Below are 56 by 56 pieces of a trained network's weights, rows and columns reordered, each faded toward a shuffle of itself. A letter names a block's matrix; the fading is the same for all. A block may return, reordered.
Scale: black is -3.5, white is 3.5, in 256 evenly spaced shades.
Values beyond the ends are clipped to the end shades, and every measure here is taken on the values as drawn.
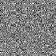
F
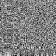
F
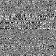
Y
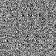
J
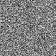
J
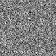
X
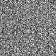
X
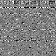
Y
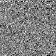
J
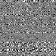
Y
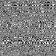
Y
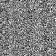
X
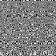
Y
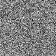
J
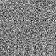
F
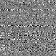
Y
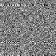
F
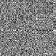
F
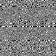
Y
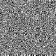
F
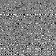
Y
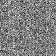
X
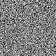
J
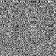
F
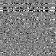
Y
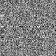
F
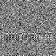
F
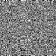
F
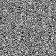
J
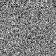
J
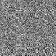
F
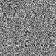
F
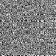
F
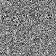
J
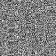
J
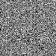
X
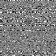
Y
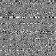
Y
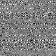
Y
